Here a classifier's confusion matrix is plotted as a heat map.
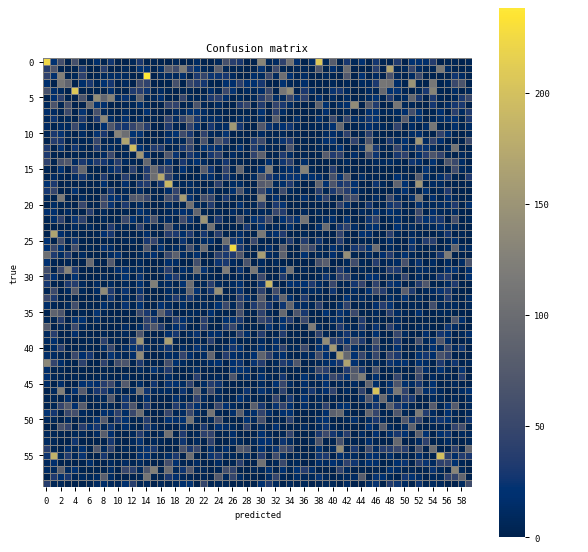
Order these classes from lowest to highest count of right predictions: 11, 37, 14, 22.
14, 37, 22, 11
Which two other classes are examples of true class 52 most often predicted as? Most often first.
17, 8
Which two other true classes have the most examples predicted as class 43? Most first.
6, 44
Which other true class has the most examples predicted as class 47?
3
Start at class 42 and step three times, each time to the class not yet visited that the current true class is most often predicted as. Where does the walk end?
13
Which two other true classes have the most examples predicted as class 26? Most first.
9, 44
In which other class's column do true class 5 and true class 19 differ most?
7
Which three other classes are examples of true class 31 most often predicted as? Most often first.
15, 20, 53
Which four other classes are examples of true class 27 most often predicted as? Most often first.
30, 42, 56, 0
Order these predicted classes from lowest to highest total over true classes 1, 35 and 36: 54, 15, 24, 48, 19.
54, 15, 24, 19, 48
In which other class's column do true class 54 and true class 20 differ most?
41
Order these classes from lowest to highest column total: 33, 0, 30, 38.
38, 0, 33, 30
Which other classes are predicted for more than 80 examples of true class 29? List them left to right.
3, 21, 25, 34
